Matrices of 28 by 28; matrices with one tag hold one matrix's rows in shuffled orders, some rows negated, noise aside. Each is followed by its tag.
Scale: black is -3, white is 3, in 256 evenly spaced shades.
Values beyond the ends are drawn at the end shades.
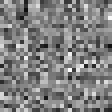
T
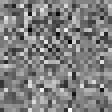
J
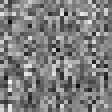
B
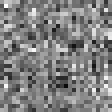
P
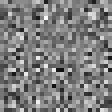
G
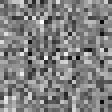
J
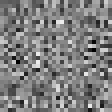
G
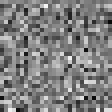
T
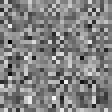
B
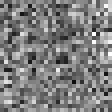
P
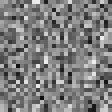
G
